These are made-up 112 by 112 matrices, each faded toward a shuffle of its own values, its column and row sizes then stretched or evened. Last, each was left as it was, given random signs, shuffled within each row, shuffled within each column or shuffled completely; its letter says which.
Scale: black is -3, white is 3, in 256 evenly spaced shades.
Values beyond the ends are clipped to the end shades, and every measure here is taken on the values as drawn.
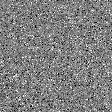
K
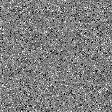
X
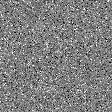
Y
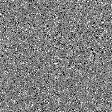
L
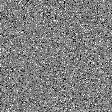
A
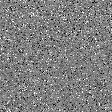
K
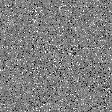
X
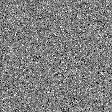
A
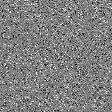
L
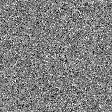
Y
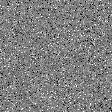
A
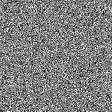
L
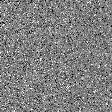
A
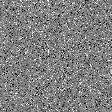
A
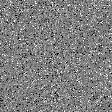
X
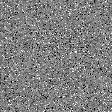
X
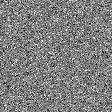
Y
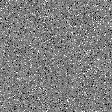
A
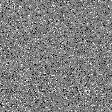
K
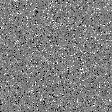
A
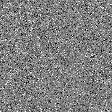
A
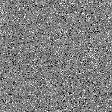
L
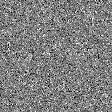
K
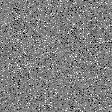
L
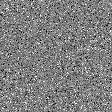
Y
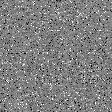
K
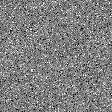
Y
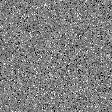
A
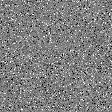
K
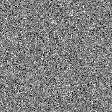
X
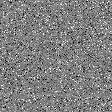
K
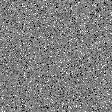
A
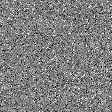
A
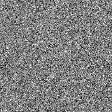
X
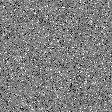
Y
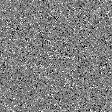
X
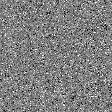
A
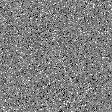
A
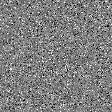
X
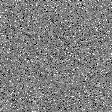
K
